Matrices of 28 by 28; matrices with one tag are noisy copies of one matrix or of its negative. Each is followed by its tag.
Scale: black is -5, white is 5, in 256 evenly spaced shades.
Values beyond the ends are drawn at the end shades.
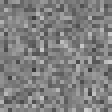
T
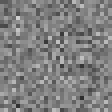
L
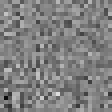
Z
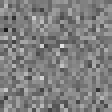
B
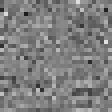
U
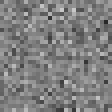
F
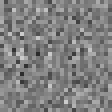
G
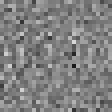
G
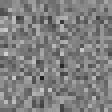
B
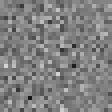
B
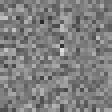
B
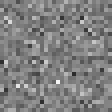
T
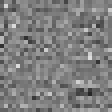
U
